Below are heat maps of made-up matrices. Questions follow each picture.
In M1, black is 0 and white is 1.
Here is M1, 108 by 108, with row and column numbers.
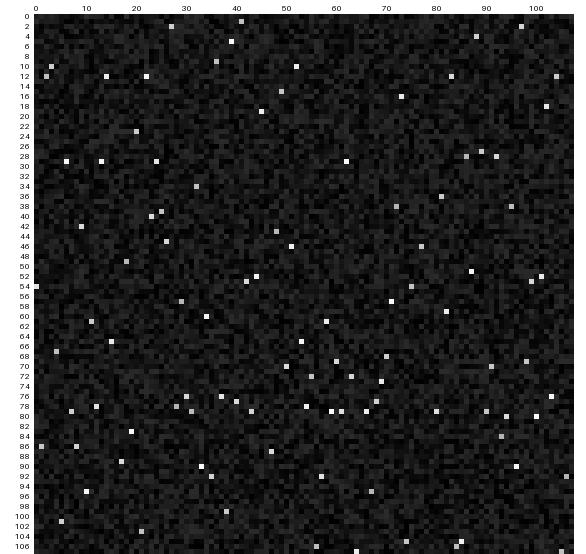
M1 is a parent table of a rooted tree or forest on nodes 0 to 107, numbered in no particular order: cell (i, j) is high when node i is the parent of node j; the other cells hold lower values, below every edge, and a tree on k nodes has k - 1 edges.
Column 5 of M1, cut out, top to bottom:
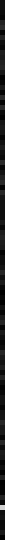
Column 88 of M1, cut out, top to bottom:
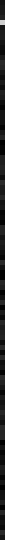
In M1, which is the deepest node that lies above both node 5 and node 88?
95
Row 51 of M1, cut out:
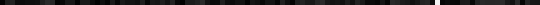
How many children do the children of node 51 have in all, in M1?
1
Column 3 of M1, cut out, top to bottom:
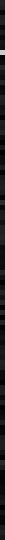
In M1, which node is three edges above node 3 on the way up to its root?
38
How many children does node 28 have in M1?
2
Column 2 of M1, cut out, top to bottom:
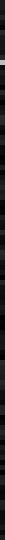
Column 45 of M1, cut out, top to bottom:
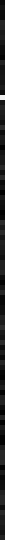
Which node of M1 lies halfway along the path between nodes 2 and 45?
83
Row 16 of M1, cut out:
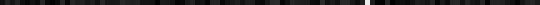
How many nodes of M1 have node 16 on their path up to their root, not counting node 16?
6
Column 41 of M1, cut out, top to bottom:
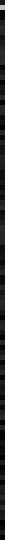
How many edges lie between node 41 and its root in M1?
4
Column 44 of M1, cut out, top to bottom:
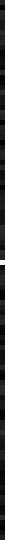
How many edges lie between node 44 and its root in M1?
7
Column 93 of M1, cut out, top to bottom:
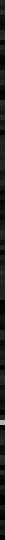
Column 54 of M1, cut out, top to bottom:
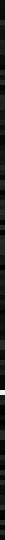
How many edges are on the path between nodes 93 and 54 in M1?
6
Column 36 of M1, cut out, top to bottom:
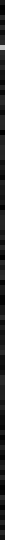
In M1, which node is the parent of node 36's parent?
42
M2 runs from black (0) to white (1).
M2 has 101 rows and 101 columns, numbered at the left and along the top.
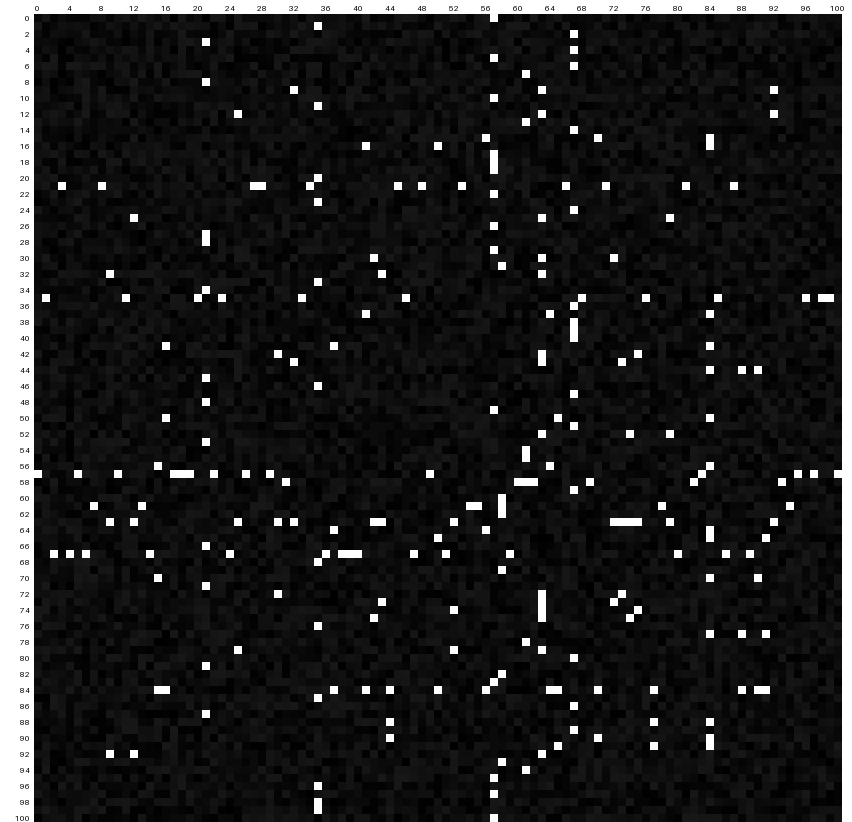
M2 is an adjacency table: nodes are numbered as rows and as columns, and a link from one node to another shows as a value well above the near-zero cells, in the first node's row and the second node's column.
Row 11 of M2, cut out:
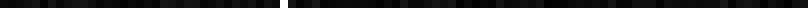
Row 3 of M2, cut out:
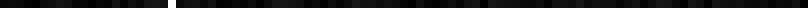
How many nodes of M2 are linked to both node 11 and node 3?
0
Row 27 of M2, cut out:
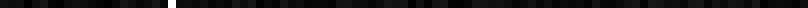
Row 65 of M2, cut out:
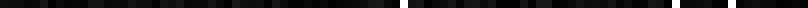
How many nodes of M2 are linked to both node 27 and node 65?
0
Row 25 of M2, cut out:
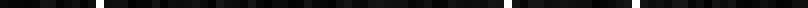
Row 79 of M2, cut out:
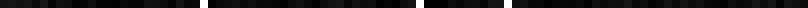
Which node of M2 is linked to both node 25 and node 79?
node 63
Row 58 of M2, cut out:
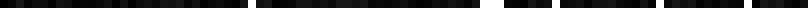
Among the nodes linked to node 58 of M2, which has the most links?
node 61
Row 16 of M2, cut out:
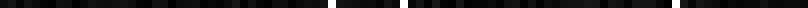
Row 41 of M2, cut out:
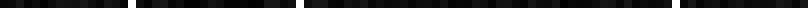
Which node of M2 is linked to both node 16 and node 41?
node 84
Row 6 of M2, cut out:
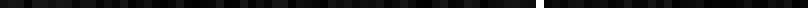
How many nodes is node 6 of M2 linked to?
1
